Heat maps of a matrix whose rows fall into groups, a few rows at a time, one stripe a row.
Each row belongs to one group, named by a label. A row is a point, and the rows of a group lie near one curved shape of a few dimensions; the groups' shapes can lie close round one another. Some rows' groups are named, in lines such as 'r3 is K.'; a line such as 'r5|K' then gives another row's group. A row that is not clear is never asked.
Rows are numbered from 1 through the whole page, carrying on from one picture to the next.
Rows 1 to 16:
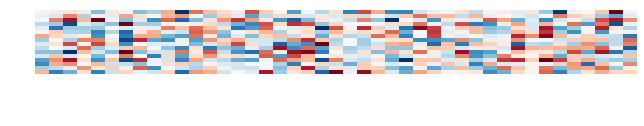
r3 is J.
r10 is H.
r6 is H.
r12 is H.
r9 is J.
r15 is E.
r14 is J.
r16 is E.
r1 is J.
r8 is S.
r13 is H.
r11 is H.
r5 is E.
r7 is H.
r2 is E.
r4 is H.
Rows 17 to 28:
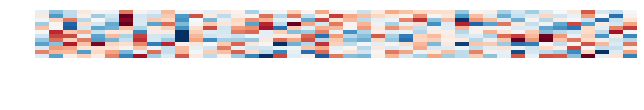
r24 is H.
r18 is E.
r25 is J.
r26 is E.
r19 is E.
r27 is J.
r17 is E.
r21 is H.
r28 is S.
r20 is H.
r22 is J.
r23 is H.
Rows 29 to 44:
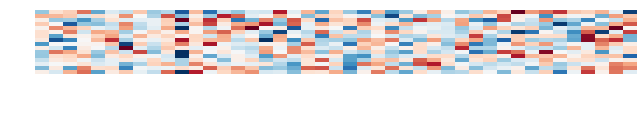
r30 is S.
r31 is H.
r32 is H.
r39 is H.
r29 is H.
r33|J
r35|S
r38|H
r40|H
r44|J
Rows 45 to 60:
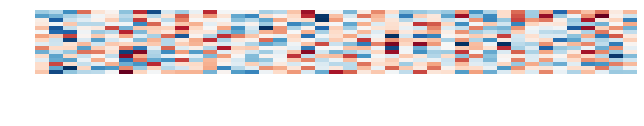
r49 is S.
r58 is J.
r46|E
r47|S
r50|H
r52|H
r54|S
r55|S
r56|E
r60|E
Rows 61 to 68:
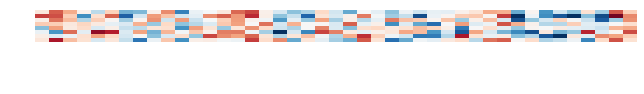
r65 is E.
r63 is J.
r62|J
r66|J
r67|S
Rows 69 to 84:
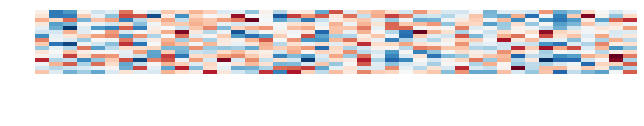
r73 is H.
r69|E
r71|J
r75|E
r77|H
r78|H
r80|J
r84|H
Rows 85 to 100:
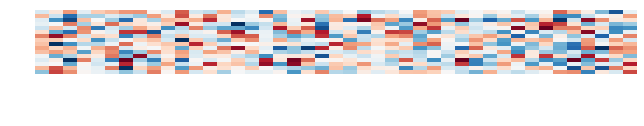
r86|H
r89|H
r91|J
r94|J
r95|J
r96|S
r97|H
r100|J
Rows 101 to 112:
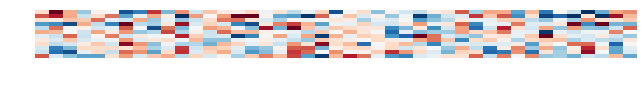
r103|S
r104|H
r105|H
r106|S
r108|E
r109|E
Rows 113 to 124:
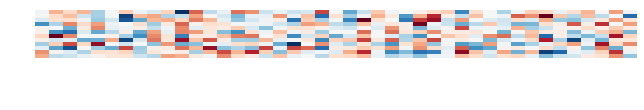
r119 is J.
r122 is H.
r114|H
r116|J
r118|H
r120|H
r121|J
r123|S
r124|S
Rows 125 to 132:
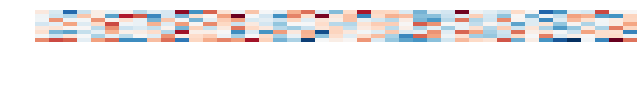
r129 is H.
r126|E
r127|S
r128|J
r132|J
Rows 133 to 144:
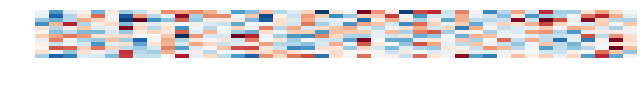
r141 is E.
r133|E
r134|S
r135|S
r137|E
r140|J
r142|J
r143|H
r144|H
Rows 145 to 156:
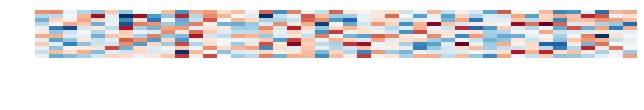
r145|H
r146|S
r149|H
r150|E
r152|E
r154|S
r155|H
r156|H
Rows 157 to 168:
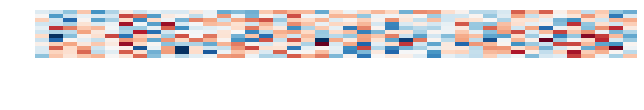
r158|E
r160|H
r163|S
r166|J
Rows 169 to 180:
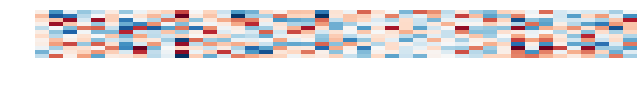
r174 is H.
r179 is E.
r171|J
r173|S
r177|J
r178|S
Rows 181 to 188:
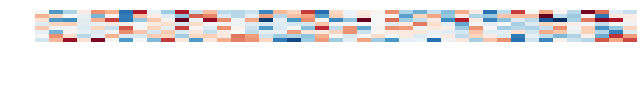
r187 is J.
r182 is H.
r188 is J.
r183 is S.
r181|S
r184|E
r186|E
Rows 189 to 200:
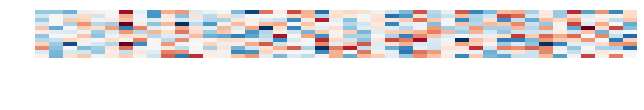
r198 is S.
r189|H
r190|H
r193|S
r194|E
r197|H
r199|E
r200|J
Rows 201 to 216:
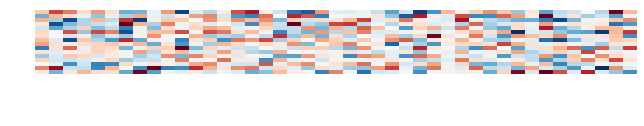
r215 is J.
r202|H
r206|J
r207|H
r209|S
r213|S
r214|H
